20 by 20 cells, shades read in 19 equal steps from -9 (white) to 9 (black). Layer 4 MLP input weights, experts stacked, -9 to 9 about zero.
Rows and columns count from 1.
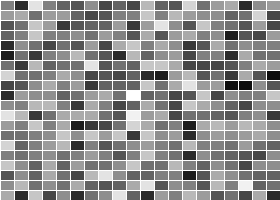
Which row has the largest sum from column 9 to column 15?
8
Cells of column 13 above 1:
4
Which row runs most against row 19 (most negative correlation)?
20
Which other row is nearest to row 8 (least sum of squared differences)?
15
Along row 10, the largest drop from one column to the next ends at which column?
10
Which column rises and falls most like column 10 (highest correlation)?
2
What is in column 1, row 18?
3
